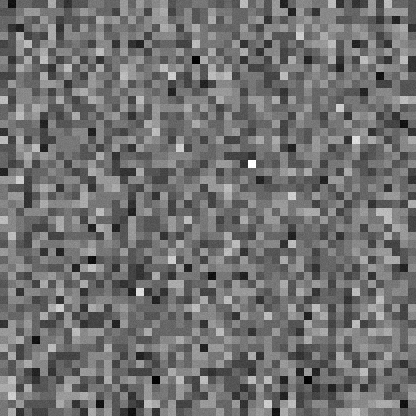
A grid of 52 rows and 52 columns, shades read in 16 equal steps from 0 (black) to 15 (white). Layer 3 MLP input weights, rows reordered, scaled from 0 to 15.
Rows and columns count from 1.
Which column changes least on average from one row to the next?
14
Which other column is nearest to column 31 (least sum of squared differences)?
38
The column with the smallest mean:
17
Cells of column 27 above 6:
36
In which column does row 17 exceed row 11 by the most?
26
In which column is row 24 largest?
29
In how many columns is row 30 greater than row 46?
21
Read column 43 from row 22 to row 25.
4 9 8 4
